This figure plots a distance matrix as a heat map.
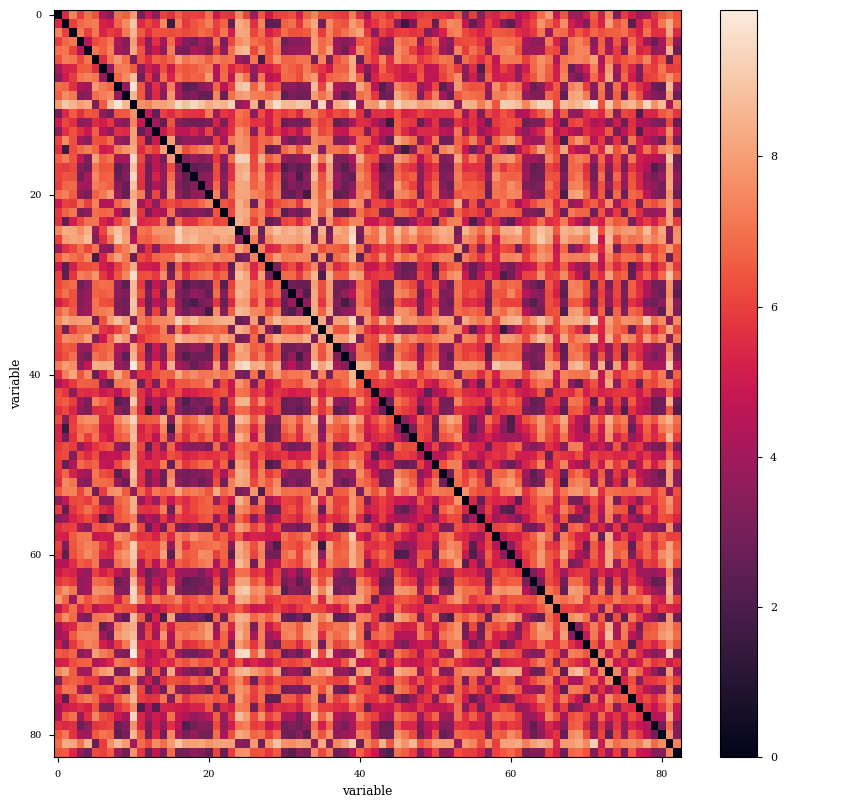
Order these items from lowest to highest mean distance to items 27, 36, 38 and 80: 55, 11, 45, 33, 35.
33, 11, 55, 35, 45
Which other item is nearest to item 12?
44
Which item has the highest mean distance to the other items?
10
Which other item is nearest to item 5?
27
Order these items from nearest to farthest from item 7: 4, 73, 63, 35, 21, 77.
77, 21, 35, 63, 4, 73
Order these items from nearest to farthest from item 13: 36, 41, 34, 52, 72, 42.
41, 52, 72, 42, 36, 34
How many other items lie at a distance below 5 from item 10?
9
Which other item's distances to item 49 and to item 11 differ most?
65
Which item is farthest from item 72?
39
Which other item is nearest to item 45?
60
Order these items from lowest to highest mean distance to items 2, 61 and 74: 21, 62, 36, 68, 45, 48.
68, 21, 62, 45, 48, 36
